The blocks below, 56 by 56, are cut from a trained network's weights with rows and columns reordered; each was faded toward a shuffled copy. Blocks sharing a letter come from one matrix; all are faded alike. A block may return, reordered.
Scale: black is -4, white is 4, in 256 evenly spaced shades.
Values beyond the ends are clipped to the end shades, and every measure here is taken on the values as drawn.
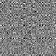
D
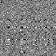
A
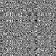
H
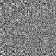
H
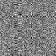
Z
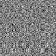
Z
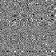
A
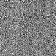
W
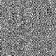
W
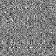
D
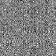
W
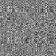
D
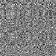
D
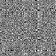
H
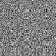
Z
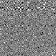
A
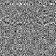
H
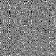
Z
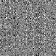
W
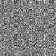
H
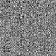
W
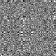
H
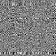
D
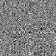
Z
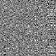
Z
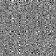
Z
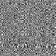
H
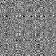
H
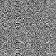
Z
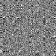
W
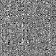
W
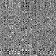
W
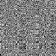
D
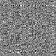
H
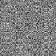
Z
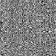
W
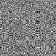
Z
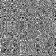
Z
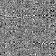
W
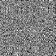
W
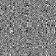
Z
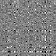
A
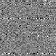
A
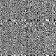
W
